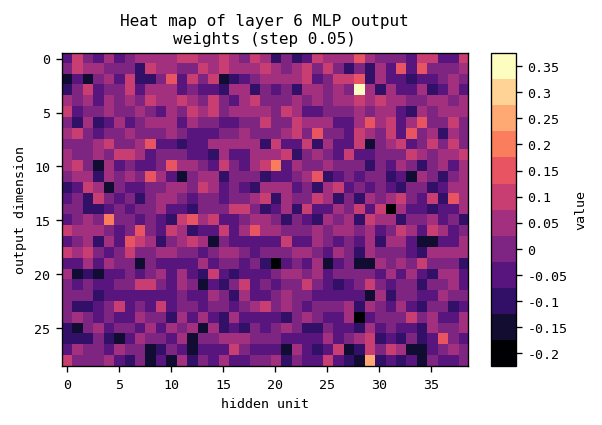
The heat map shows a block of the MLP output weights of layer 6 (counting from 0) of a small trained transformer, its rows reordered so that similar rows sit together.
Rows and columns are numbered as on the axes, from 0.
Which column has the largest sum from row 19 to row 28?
29
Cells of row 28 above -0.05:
17
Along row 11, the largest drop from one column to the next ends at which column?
25
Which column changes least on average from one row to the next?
38
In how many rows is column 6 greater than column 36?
10
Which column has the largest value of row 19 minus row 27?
34
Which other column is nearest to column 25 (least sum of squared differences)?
19
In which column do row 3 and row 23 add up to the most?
28
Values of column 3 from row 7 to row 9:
-0.05 0.05 0.05
